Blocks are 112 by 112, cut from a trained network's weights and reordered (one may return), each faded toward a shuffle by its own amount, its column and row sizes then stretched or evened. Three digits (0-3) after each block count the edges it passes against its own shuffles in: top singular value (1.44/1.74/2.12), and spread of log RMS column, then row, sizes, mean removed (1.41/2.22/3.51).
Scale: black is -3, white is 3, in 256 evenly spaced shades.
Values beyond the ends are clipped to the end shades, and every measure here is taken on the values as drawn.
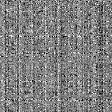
3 1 2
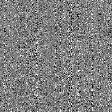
2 2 0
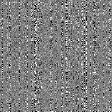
2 3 1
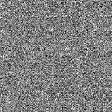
2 1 1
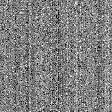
2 1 0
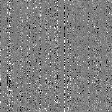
1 3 1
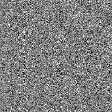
1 2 0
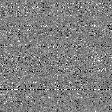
1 1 2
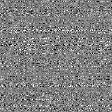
2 1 3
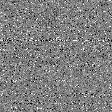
0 0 2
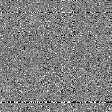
3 1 2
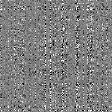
0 3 2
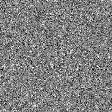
0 0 1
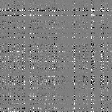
1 3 3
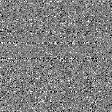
1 1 2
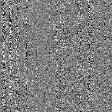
0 3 0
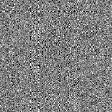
2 2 0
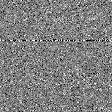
2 0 1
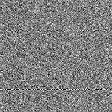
3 0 1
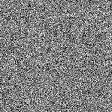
1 0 0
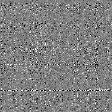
2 2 2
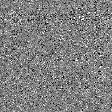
0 1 1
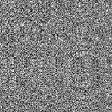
3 1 0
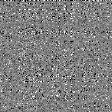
0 2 2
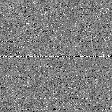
2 0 2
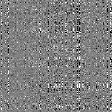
3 3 2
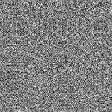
2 0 1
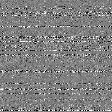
1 1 3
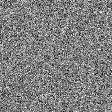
0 0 1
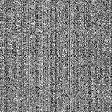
3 0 1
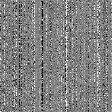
3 3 0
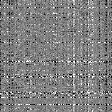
3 2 3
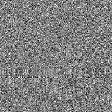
3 1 0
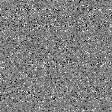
0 0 2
